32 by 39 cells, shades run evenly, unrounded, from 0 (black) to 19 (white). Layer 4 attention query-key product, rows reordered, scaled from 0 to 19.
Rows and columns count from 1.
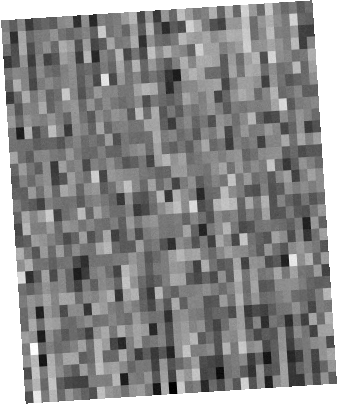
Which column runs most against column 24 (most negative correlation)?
22
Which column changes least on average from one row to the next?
36
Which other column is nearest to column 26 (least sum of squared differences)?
5
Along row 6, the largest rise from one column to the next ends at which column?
13
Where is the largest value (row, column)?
28, 2
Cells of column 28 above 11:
12
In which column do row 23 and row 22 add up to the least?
8
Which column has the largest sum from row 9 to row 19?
27
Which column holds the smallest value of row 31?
25
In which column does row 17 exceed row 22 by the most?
23
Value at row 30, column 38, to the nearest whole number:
11
